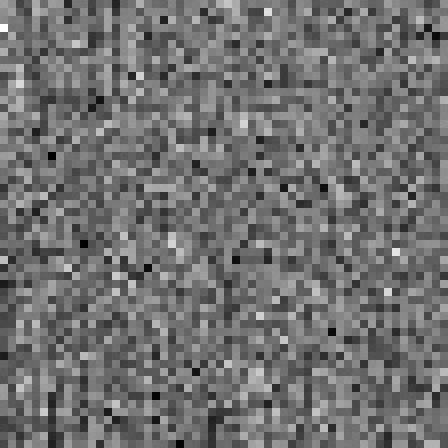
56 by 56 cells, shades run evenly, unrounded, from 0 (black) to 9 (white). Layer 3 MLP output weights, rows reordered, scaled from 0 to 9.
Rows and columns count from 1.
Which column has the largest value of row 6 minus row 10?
17
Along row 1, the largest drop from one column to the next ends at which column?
9
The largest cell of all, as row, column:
4, 1
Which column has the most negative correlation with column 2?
12
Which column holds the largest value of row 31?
22
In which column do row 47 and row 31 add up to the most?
33
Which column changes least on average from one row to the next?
28
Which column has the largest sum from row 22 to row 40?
43
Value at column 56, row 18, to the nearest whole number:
3
